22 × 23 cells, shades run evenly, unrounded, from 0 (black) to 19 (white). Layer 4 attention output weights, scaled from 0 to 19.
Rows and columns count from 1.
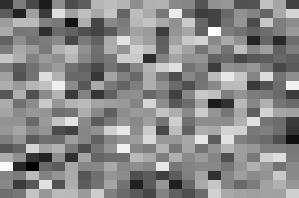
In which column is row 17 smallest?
7
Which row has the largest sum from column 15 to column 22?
9
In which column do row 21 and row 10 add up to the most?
4
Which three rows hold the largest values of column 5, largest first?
10, 2, 14
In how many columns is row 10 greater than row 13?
12
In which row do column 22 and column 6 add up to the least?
5
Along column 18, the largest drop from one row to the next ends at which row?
18
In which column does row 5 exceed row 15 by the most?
15
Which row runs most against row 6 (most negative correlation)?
21
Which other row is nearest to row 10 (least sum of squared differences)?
22
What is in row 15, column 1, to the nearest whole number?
11
